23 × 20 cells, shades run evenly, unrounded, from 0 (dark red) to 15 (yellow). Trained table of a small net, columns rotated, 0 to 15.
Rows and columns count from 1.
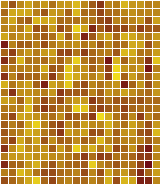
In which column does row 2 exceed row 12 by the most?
2
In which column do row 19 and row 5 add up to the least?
19
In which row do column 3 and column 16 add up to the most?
22
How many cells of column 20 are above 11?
2
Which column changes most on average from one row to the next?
1
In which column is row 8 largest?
10
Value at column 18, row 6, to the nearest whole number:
11
